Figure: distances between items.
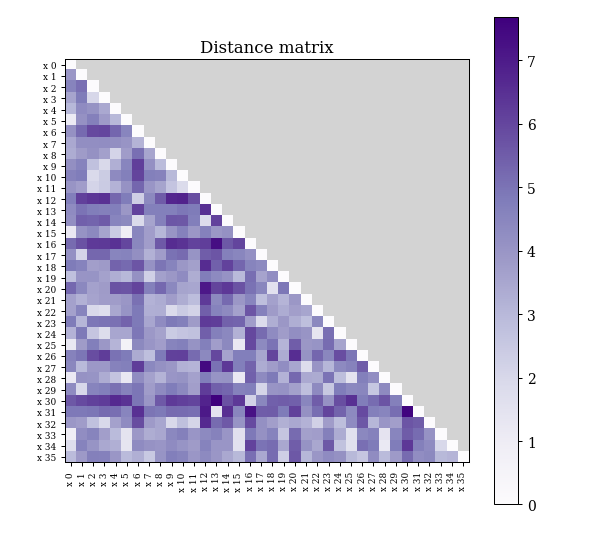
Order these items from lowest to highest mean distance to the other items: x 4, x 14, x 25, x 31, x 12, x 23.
x 25, x 4, x 23, x 14, x 31, x 12
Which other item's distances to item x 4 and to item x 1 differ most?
x 29
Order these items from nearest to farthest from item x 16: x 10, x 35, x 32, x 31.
x 35, x 32, x 10, x 31
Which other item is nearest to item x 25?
x 5
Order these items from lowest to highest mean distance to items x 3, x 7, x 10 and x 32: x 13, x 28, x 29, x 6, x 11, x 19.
x 11, x 19, x 28, x 29, x 13, x 6
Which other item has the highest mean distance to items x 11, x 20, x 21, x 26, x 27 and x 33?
x 12
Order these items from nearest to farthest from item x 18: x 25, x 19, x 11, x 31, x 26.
x 11, x 19, x 25, x 31, x 26
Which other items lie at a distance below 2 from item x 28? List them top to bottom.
x 0, x 5, x 15, x 25, x 33, x 34
